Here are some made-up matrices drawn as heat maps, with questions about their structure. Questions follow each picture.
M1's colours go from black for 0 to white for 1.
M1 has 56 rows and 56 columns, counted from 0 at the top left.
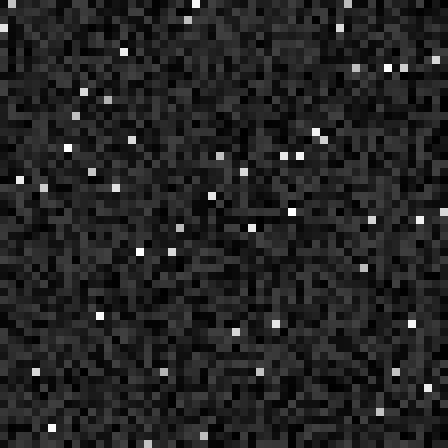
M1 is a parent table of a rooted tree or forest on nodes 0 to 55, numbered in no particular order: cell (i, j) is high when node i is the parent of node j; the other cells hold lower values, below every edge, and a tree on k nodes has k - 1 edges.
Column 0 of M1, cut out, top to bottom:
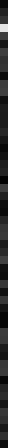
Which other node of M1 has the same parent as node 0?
42
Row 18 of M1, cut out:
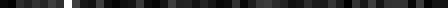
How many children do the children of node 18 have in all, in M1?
3
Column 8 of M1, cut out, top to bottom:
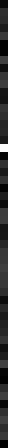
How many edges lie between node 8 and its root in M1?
6
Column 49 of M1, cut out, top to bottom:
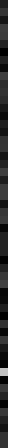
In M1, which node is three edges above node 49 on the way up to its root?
19
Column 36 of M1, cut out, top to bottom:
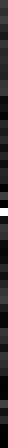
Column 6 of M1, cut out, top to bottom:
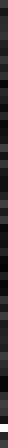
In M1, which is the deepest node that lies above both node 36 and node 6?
26
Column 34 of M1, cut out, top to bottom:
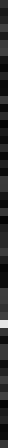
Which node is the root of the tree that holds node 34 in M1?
28
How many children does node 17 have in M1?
2
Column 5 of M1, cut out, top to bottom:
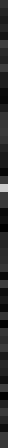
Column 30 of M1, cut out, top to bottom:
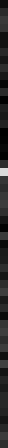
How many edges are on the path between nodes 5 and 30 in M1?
7
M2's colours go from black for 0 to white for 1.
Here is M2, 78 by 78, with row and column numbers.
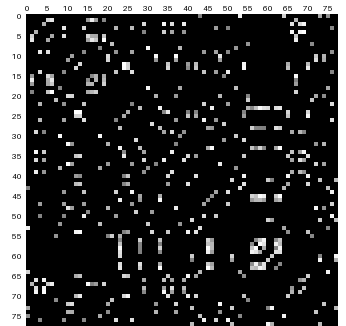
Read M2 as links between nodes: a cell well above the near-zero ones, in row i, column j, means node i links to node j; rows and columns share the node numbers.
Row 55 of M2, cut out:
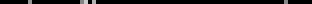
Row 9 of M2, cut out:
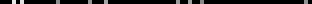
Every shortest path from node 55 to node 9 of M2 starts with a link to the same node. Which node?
node 20
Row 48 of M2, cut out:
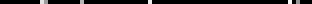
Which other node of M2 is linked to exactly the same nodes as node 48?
node 32
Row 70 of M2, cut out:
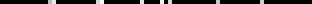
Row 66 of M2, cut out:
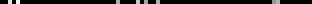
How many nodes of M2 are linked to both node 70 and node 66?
0
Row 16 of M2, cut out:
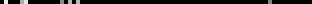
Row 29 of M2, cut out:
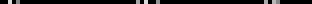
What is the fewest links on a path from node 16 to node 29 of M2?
7
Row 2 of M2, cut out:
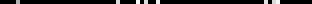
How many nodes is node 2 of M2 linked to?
8
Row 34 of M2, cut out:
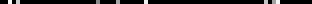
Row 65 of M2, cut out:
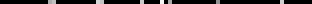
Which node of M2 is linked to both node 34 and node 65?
node 24
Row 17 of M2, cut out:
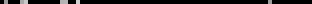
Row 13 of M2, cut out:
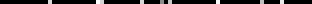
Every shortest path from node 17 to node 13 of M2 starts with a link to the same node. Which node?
node 15
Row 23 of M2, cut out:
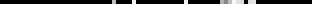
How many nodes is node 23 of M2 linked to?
11
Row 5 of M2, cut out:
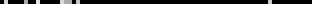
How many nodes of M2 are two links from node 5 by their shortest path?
9
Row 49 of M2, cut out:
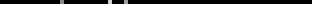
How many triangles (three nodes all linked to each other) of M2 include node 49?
1
